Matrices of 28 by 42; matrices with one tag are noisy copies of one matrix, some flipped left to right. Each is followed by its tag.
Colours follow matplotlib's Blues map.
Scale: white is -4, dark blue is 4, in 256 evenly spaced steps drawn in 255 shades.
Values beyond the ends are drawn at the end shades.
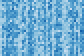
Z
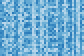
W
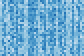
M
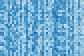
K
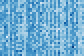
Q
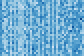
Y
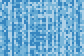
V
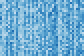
Q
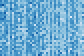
Q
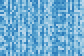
K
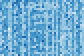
V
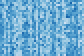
Z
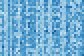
W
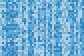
Z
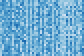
Y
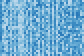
Y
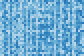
V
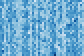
Z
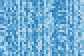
K
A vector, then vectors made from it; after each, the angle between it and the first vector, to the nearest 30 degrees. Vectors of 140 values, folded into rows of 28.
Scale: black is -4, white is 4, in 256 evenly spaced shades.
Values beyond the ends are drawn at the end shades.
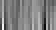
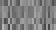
60 degrees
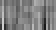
30 degrees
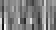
150 degrees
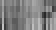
30 degrees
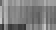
120 degrees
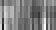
150 degrees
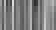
120 degrees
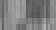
120 degrees
